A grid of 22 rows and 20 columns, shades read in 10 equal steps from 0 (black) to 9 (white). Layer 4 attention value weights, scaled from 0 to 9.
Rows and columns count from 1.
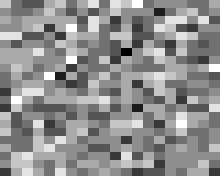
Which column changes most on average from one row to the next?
15
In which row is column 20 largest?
9
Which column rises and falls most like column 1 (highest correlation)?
17
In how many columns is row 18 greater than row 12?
8
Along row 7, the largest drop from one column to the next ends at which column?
16
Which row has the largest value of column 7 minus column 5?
4
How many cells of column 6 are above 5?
11
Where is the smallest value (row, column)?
7, 12
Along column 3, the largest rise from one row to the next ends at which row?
20
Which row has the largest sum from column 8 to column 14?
1
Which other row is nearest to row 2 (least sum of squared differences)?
19
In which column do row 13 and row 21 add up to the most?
2
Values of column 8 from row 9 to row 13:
5 3 3 4 7
